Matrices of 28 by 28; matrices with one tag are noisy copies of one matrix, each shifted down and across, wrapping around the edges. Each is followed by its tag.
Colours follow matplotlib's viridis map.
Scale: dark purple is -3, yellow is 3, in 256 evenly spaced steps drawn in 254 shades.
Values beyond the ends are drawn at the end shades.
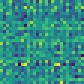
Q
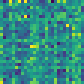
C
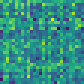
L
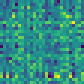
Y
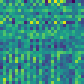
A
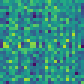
Y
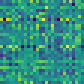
Q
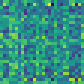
L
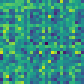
L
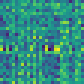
Y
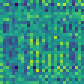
A
